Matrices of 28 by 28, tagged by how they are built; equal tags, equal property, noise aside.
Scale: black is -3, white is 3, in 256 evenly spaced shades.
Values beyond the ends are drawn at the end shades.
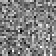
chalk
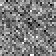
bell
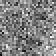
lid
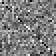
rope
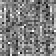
chalk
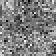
lid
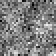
lid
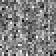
chalk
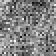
lid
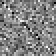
rope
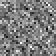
bell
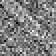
bell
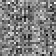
chalk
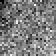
lid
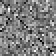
rope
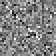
rope
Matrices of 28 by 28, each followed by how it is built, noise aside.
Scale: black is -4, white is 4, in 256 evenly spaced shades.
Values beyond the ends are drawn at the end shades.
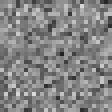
repeating columns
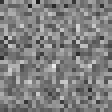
repeating columns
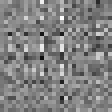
low rank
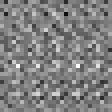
repeating columns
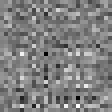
low rank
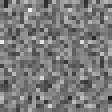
repeating columns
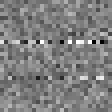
uneven rows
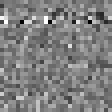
uneven rows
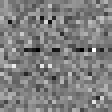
uneven rows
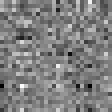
low rank
